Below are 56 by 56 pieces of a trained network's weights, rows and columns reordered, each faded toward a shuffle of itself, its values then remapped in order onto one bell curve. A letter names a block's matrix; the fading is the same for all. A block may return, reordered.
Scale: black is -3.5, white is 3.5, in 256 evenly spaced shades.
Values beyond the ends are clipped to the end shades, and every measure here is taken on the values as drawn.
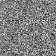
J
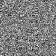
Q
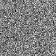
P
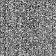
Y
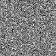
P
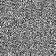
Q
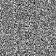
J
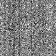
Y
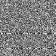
J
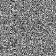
J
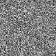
P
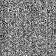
Y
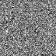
P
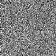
P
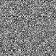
J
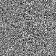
P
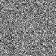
Q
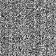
Y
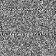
J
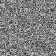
Q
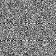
J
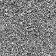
P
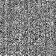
Y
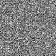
Q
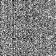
Y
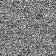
Q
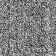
Y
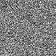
Q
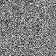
Q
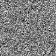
P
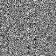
J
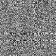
J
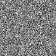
P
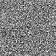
Q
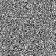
Q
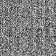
Y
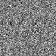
Q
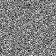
Q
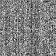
Y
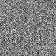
Q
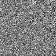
J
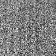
Y
